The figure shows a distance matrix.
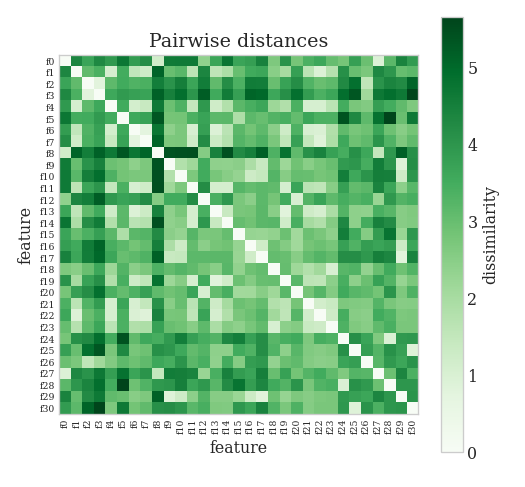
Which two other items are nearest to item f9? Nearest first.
f29, f17
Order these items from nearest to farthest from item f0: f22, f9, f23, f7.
f23, f22, f7, f9
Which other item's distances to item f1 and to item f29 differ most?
f17
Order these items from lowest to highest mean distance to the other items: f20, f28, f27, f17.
f20, f17, f27, f28
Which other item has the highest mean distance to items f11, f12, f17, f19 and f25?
f3
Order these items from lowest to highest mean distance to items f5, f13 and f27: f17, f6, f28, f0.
f6, f0, f17, f28
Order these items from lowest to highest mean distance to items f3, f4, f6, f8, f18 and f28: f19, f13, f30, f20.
f13, f19, f20, f30
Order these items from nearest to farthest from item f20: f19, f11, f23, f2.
f23, f19, f11, f2
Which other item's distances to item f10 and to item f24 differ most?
f28
